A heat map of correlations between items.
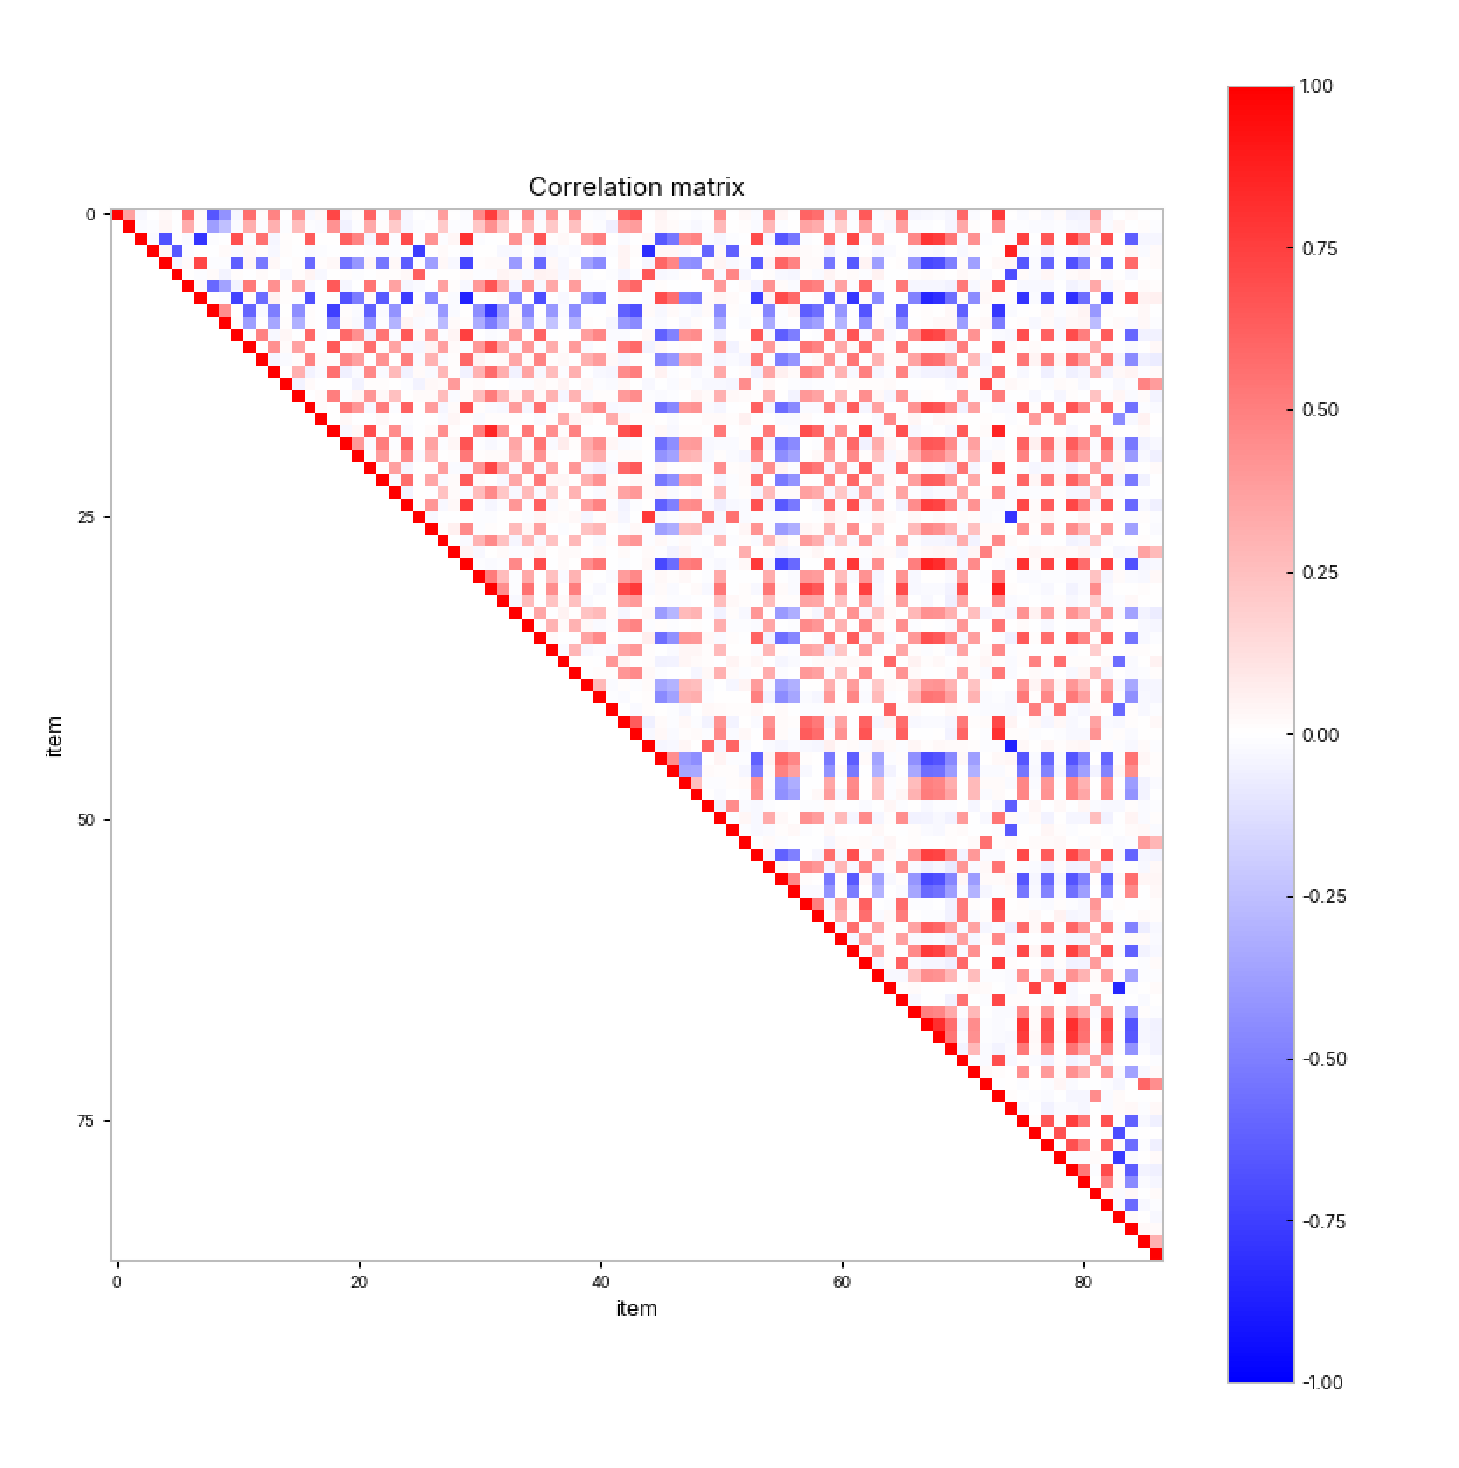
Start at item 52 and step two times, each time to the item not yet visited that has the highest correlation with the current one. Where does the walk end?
14
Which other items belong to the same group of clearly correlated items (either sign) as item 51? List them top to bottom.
3, 5, 25, 44, 49, 74
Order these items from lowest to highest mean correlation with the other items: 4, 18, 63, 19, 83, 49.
4, 83, 49, 63, 19, 18
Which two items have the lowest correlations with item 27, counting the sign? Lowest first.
8, 9
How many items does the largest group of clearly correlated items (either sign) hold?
37
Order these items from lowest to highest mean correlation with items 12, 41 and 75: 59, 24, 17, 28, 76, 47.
28, 17, 76, 47, 59, 24
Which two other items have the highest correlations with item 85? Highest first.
72, 14
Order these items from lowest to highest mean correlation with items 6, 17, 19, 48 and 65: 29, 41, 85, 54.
85, 41, 54, 29
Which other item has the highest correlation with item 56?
7
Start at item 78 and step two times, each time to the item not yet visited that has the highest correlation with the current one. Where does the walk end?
76
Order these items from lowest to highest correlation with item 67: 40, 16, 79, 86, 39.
86, 39, 40, 16, 79
